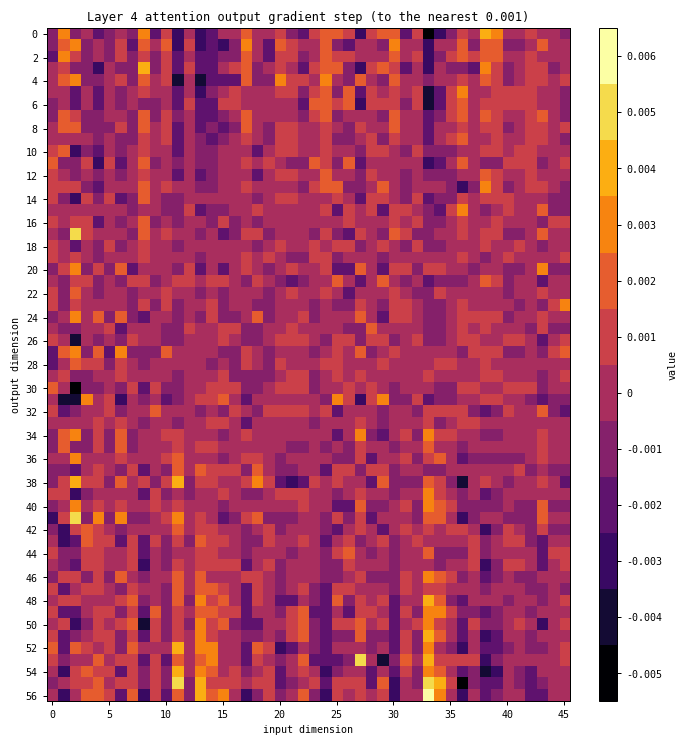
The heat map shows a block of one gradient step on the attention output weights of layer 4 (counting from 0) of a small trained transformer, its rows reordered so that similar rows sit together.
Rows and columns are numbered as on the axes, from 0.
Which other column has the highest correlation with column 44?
45
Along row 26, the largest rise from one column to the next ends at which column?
3
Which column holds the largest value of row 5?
36
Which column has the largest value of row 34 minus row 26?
2
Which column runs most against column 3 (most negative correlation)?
1
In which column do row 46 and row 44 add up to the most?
33
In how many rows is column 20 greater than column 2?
24
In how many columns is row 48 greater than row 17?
17
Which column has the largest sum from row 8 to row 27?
8
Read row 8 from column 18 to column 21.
0 -0.001 0.001 0.001
